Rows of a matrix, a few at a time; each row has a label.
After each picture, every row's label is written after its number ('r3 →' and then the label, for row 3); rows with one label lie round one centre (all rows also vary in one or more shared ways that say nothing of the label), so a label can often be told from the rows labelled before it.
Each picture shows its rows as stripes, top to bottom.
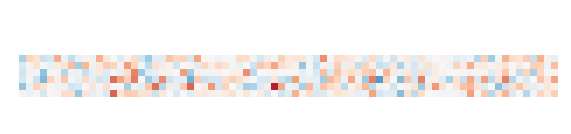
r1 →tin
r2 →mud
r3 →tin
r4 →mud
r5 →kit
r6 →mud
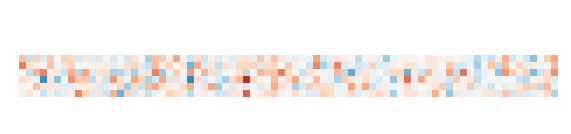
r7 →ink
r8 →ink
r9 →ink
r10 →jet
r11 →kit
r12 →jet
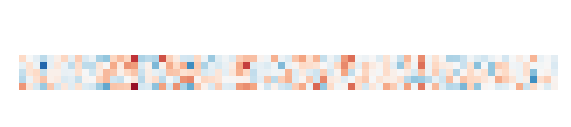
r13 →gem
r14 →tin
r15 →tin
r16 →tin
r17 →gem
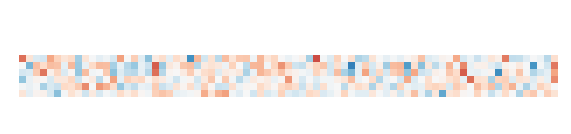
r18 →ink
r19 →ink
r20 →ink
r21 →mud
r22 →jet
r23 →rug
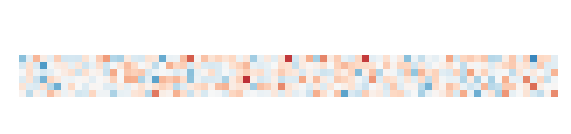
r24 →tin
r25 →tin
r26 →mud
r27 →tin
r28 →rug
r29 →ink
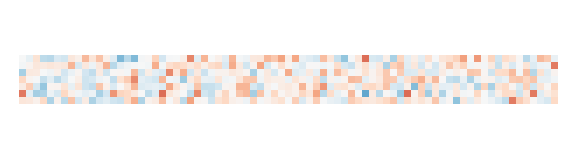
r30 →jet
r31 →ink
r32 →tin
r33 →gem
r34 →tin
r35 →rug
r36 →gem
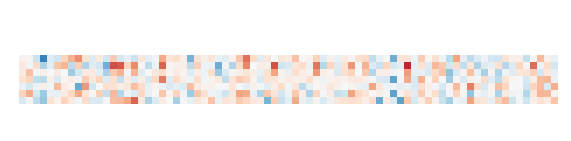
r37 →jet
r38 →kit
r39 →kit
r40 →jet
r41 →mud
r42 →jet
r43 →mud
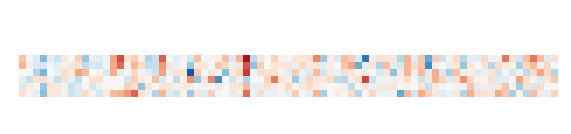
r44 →rug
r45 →rug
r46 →jet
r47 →kit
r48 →tin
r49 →mud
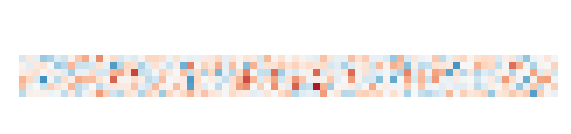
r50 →jet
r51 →gem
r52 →kit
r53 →jet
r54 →ink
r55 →tin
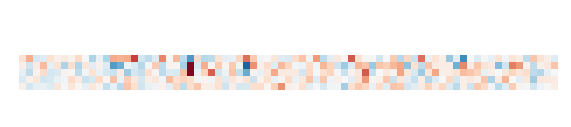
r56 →gem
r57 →gem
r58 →kit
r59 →tin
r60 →gem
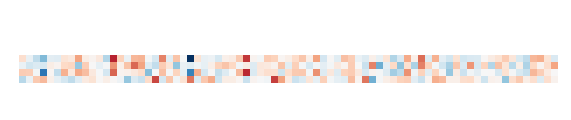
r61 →jet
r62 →mud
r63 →jet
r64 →kit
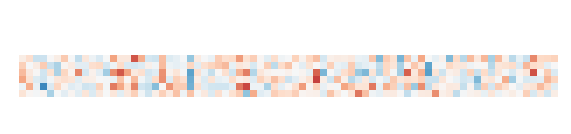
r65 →mud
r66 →rug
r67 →rug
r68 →ink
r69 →tin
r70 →gem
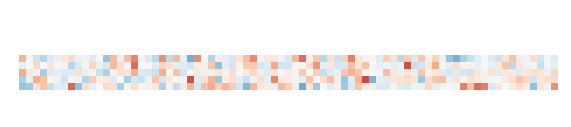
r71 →gem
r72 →kit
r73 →gem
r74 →kit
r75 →mud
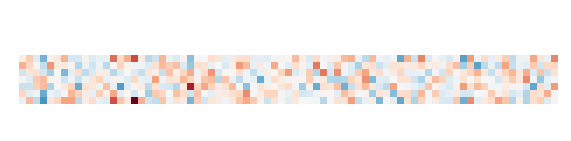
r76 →mud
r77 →ink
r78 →tin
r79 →kit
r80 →mud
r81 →jet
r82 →mud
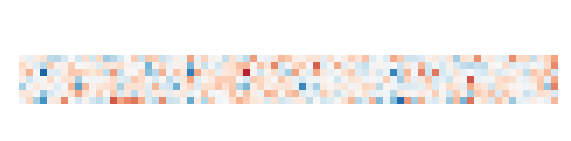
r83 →gem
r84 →ink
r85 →jet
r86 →mud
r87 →mud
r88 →jet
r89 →mud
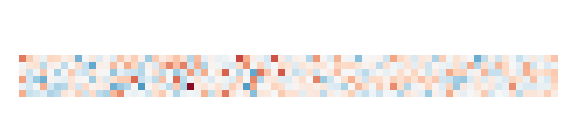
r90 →ink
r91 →tin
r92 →rug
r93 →gem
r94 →gem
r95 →rug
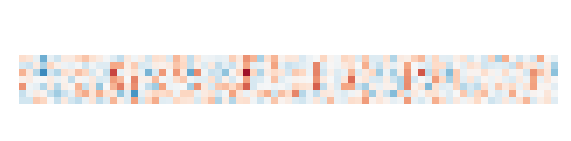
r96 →jet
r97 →kit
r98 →jet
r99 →kit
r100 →rug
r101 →jet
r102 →kit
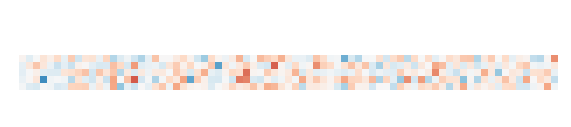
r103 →ink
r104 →kit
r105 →jet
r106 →tin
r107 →jet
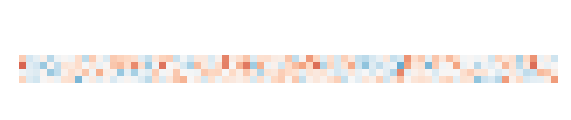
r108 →rug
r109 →rug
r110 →jet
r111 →ink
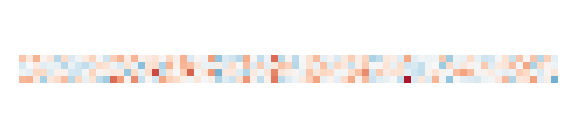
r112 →kit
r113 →tin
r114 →kit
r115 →kit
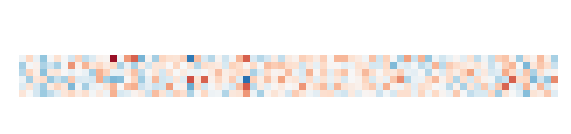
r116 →tin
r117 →jet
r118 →tin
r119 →gem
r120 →tin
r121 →jet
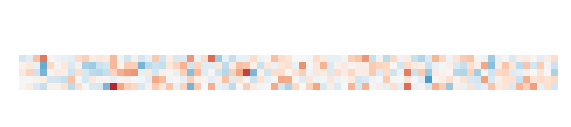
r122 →kit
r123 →tin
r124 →tin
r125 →rug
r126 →kit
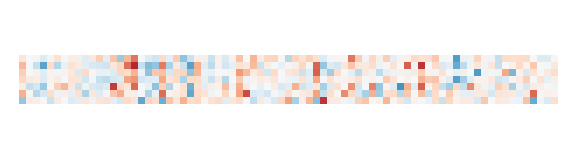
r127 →gem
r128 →gem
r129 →ink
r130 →gem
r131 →mud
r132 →rug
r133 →tin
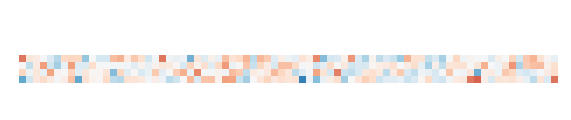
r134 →rug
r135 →rug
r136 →ink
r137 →mud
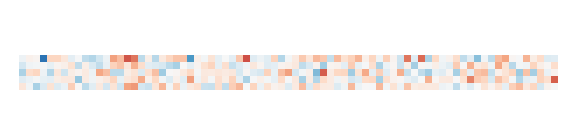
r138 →tin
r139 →mud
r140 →tin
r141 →mud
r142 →gem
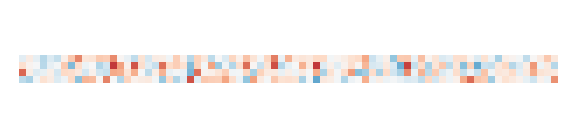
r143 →jet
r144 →kit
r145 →rug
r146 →mud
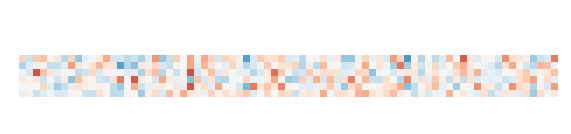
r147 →ink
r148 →jet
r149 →kit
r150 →kit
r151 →gem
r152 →tin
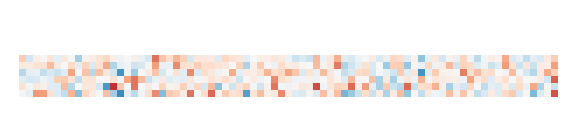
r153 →ink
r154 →ink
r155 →jet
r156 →mud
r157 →kit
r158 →ink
